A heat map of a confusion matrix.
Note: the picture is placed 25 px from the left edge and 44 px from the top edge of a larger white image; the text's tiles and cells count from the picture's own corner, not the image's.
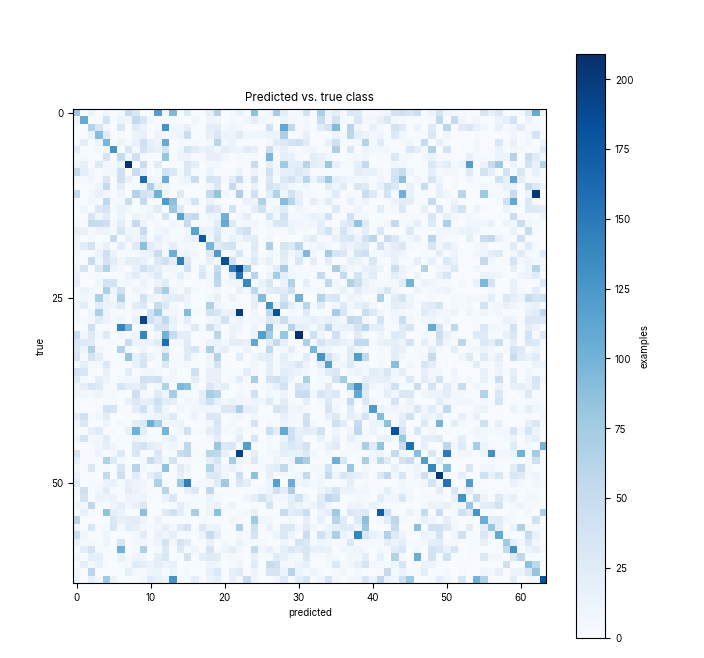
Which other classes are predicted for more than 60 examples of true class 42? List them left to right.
10, 11, 49
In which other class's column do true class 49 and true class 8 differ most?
24
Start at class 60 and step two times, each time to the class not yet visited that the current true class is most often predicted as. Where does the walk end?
22
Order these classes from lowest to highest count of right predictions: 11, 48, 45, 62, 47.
62, 11, 47, 48, 45
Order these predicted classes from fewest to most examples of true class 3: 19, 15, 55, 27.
55, 27, 19, 15
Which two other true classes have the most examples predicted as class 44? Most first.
11, 9
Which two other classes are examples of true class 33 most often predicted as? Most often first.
38, 7
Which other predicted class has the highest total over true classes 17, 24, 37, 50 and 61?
15
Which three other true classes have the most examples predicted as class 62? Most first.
11, 0, 46
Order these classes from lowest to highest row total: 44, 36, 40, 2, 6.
44, 6, 40, 36, 2
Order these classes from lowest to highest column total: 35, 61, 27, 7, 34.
7, 61, 27, 34, 35
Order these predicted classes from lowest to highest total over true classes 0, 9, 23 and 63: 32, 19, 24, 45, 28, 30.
32, 30, 28, 24, 19, 45
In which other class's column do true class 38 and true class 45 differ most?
23
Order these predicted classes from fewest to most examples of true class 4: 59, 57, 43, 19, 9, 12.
43, 59, 57, 9, 19, 12
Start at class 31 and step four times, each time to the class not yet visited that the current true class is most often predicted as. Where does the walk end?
26
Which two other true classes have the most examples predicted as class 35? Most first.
47, 2
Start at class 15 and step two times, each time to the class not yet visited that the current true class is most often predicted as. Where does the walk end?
14
